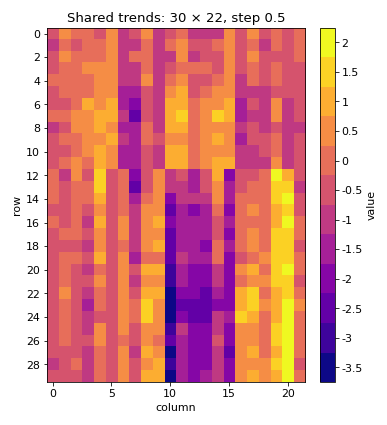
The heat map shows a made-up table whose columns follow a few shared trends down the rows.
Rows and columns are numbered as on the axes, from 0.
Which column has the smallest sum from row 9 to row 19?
7
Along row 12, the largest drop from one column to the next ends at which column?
15
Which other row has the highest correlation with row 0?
2
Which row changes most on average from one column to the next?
12
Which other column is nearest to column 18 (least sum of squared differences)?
6
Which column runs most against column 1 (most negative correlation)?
4
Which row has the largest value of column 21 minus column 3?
23
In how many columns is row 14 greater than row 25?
9
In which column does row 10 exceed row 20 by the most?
10
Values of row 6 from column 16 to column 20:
-1.5 -0.5 -1 0.5 -1
